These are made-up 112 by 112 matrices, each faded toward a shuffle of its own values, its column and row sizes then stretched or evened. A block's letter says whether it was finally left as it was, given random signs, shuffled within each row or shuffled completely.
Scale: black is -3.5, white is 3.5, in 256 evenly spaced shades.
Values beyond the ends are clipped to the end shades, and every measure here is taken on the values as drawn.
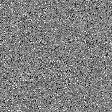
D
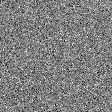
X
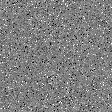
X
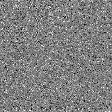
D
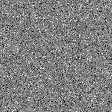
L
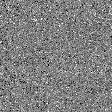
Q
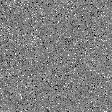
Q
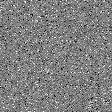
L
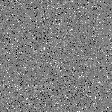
Q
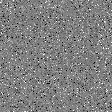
L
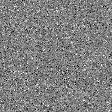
Q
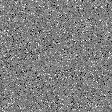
L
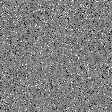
X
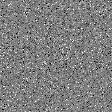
Q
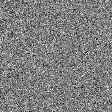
Q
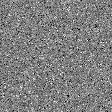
L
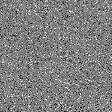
D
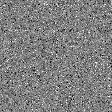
D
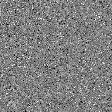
D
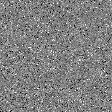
Q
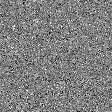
L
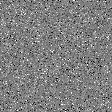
L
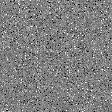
D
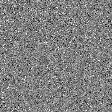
Q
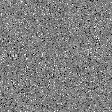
D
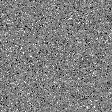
X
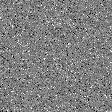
X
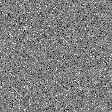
Q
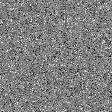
L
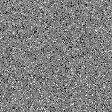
D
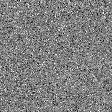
L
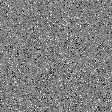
D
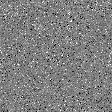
L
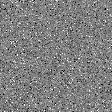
D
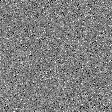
L
